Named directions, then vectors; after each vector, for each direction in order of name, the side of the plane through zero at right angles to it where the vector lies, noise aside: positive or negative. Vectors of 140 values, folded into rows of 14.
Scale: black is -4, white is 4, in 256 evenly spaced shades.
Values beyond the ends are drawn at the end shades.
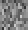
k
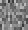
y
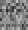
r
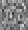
negative, negative, negative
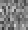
positive, negative, negative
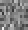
negative, positive, positive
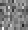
negative, positive, positive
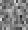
negative, negative, positive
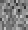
positive, positive, negative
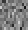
positive, positive, positive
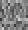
negative, positive, negative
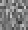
negative, negative, negative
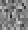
positive, positive, positive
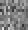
negative, positive, positive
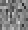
positive, positive, positive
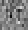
positive, positive, positive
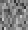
positive, positive, negative
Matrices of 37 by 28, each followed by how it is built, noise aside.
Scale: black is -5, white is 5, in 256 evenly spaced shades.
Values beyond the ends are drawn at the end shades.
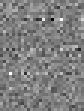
uneven rows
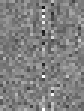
uneven columns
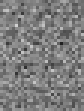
repeating columns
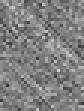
Toeplitz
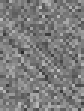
Toeplitz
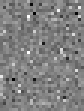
sparse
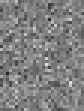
uneven columns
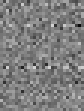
uneven rows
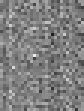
repeating rows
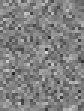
repeating rows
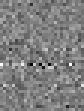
uneven rows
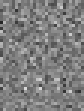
low rank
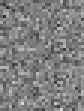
repeating rows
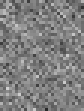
Toeplitz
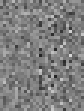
uneven columns
